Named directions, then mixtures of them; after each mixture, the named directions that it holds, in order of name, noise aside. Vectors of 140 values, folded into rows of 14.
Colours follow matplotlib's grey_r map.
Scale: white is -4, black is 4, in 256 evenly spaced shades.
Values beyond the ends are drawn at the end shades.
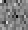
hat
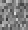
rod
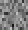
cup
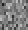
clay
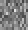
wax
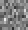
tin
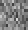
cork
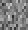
clay.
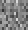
clay, cork, rod.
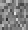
rod.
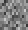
clay, hat, tin.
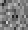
clay, hat.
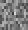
rod.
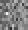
clay, cork, cup.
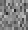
wax.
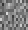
clay, wax.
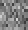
cork.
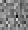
cork, hat, rod.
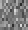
cup, rod, wax.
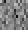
hat, wax.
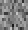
cup.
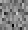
cup.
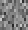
clay, cup, wax.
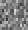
rod, wax.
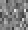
tin, wax.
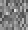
wax.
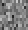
clay.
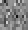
hat.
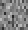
clay, cup.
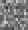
rod, tin.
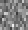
cup.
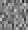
clay, cup, wax.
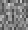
clay, tin, wax.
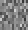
clay, cup, wax.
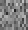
wax.
